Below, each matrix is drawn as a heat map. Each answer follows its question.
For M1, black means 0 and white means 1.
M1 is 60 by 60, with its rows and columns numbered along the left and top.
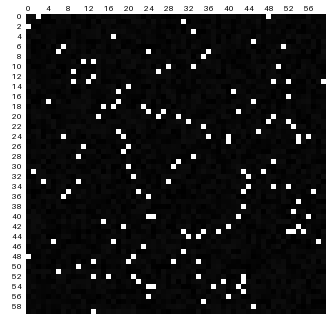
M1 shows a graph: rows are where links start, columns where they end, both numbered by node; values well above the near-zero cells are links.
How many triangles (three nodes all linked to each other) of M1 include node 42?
0
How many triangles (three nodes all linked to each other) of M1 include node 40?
1
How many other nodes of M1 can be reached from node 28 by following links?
4
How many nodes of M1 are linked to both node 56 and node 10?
0
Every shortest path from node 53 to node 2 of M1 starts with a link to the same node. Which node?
node 43
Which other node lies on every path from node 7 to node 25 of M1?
node 24
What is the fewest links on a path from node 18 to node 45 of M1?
2
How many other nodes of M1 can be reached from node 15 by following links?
9
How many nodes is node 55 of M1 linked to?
1
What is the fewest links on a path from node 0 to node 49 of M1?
5
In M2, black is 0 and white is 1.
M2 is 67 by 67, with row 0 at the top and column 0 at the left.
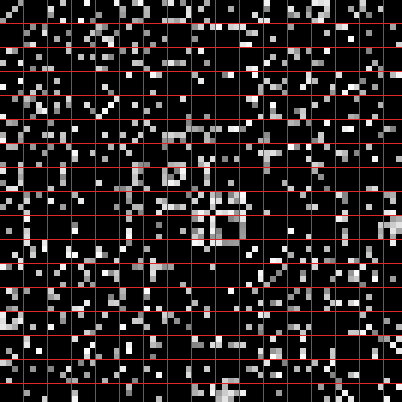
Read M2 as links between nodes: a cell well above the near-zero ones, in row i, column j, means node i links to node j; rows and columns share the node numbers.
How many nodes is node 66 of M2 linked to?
10
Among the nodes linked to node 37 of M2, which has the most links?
node 35
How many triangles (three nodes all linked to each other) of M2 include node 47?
6
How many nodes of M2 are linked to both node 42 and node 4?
4
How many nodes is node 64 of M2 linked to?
8
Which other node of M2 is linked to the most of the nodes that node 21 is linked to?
node 32
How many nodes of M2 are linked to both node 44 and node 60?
5
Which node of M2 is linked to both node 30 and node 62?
node 10
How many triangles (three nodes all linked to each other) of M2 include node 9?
8
